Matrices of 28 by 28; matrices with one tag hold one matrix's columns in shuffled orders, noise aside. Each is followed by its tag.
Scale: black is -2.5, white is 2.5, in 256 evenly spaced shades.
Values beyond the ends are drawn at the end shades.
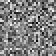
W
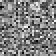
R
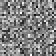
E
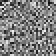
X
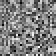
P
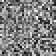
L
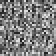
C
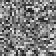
L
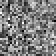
P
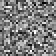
X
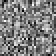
P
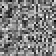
C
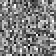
P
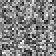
L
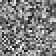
L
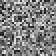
W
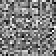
R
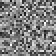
X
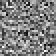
X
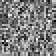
C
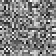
R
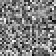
L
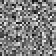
W
